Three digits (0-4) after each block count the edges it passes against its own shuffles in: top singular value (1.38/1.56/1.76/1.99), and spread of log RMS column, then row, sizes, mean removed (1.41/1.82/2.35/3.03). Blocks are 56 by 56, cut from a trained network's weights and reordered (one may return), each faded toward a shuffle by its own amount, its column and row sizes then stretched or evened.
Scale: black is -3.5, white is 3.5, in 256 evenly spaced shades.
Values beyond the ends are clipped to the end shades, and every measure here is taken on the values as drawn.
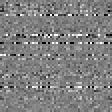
4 0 4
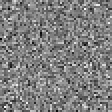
2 1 1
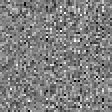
3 3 0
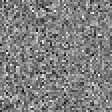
1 2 0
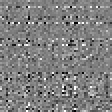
2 3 4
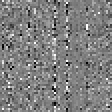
1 4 1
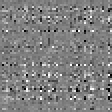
2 3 4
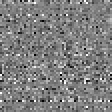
2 1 4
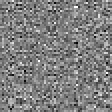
4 3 0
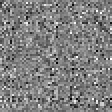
1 2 2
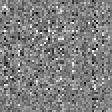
1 3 2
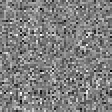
2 1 2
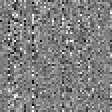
3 4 1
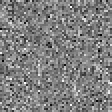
0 2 0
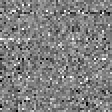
0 1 2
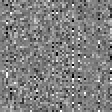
0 4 0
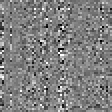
1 4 1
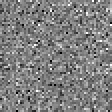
0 2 1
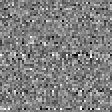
2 0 3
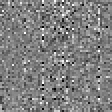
1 3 2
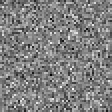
2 1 0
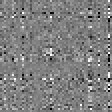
4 3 3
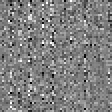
0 4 1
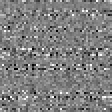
2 0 4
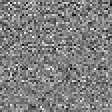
4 0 3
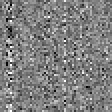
1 3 0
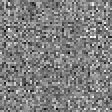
2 1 2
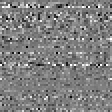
0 0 4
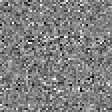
2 1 3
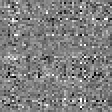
2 2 3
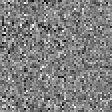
0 2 1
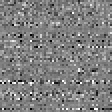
0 2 4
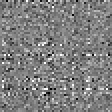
2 2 3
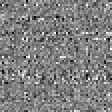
2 2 3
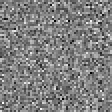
1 0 0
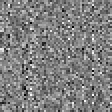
1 2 0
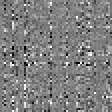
1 4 2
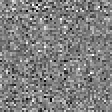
1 2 2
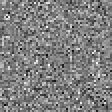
0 1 0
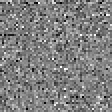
0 0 2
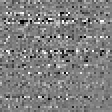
1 2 4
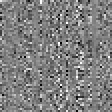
3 4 1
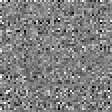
0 2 3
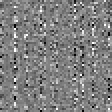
1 4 0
